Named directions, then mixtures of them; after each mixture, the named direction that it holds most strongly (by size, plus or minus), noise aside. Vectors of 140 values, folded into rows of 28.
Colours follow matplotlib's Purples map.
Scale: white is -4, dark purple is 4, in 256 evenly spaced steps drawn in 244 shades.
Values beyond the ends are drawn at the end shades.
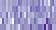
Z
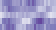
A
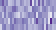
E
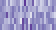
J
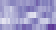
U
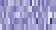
E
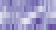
A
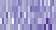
Z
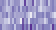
J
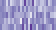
J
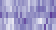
A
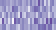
Z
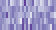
J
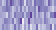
J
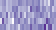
Z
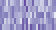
J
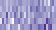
Z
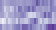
U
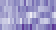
U
